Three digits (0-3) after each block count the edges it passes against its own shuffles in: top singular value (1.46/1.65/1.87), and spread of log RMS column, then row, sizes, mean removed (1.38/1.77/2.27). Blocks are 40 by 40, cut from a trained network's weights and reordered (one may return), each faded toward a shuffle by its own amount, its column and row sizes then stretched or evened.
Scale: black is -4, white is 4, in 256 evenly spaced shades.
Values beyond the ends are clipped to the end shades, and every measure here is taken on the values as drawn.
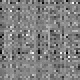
2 1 3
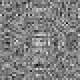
2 0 1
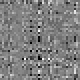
3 3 2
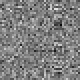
2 1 2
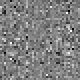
0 3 1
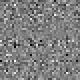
1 1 3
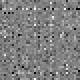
0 2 2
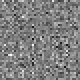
1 1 0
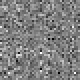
2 2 1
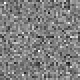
1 0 1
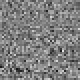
1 0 2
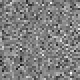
1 1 0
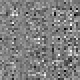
0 3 2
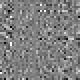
2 3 2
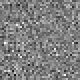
0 0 1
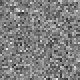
0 0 0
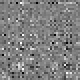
2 3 3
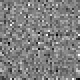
1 2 2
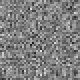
3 2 0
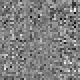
0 3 0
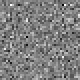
1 1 2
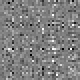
2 3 1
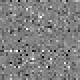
0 2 2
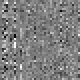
1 3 0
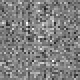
0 1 1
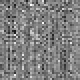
1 2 1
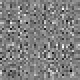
3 3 2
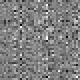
3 3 2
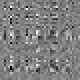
3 3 3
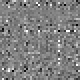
0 2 2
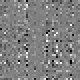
1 3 2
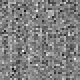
1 0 0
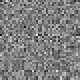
3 0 2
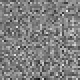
2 0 1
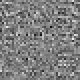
2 1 2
